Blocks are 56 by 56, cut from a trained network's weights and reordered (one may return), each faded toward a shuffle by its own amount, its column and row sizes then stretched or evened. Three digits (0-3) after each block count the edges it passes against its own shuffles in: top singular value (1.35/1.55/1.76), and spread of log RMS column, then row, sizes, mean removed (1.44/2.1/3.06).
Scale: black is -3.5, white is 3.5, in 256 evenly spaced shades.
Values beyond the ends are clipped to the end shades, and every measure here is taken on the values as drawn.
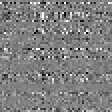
2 1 3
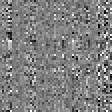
2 3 1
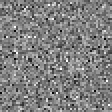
0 0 1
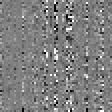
1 3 1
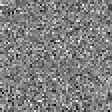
1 1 1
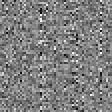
3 2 0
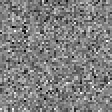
1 1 1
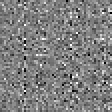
2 2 1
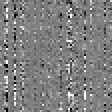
3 3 1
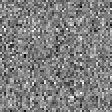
2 1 0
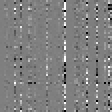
3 3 1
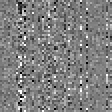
3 3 0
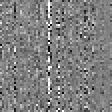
3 3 0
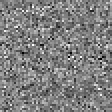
1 0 1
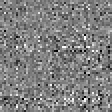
1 2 2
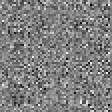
3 2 1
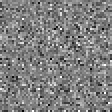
1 1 2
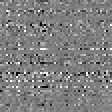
2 1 3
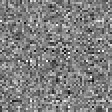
2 1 1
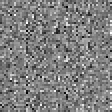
1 2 1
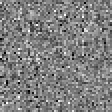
0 1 1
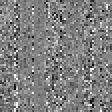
0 3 0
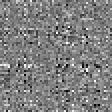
2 2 2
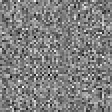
3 2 0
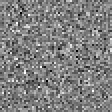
0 1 1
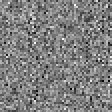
1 1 0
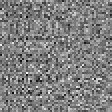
3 1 1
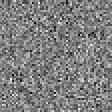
1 1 0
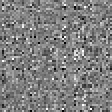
2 2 1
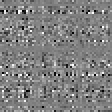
1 2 3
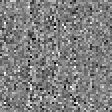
1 2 0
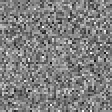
2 0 1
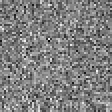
1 0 0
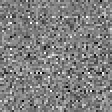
0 0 2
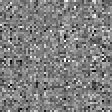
2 2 1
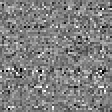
1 1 2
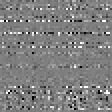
1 1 3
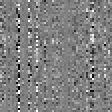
3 3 0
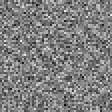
3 0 0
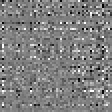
2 2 3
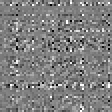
1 2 3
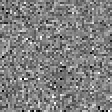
0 1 1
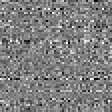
2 0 3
